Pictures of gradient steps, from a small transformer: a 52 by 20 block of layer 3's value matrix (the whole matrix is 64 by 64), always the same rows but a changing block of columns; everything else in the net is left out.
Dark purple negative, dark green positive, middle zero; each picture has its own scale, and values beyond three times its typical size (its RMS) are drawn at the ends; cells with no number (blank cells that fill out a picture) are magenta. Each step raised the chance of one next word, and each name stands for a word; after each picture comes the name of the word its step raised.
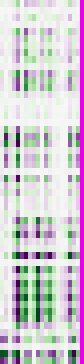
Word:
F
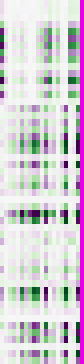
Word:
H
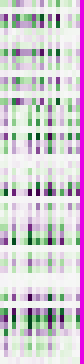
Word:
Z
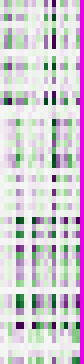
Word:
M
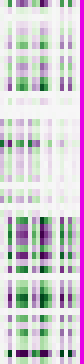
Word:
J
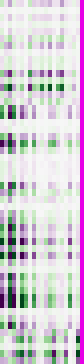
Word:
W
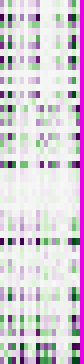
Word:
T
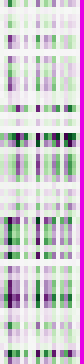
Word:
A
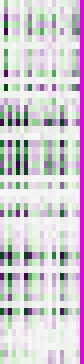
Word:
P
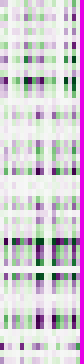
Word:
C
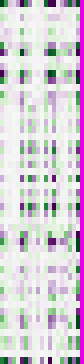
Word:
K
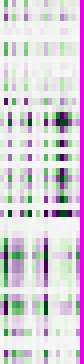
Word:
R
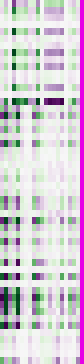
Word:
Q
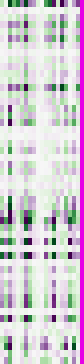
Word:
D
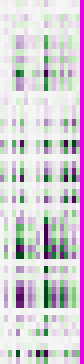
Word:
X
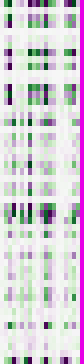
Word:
K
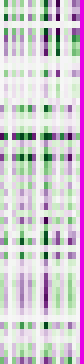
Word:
A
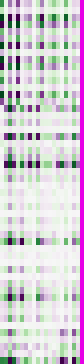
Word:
T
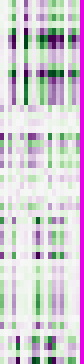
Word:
A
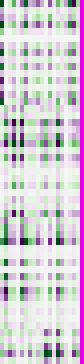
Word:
J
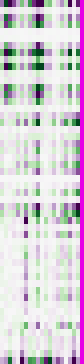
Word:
K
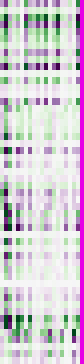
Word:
Z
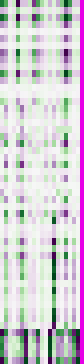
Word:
H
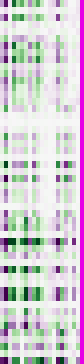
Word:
T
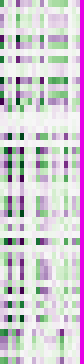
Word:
H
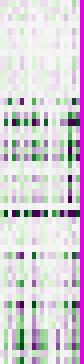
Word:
R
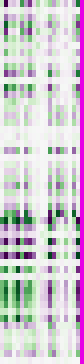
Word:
D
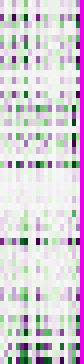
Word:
T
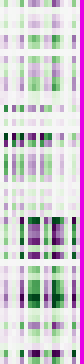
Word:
A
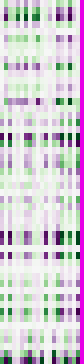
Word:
F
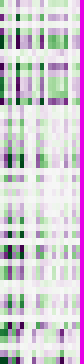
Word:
M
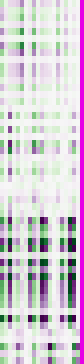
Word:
C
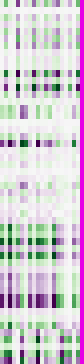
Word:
W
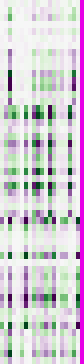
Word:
W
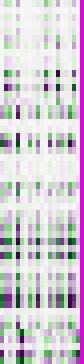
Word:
W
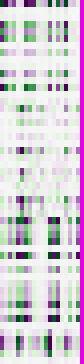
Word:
D
